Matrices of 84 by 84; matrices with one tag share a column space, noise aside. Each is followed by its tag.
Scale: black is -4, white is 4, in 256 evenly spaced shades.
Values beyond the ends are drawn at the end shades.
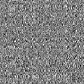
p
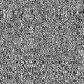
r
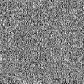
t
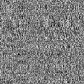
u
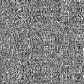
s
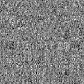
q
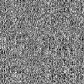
s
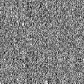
t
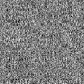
t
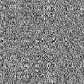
p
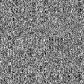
s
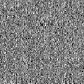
t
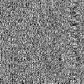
t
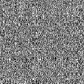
t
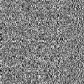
p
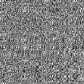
s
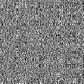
t
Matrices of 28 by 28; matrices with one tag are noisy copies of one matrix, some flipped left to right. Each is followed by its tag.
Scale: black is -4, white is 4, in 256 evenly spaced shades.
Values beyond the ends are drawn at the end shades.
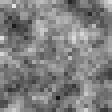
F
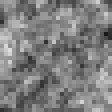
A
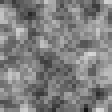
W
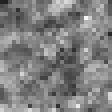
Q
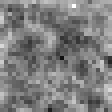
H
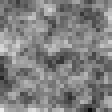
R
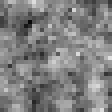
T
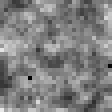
R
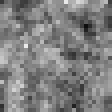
T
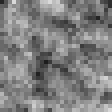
Q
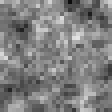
F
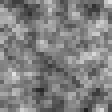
W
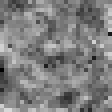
R
